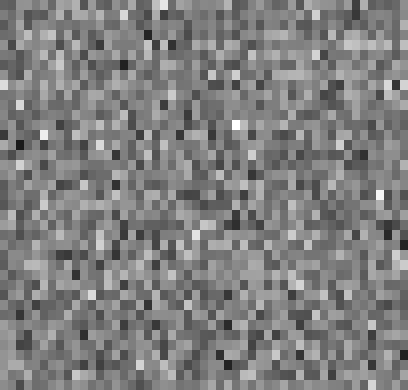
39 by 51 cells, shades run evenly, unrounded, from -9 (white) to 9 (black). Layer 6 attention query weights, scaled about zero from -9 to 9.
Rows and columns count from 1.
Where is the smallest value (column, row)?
30, 13
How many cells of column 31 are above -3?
33
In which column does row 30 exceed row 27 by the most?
51
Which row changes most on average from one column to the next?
14
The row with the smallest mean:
28
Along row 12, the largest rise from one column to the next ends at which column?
17
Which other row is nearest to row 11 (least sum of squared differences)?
3
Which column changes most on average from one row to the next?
15
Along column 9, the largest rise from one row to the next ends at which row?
26
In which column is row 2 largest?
45
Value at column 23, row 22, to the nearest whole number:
-3
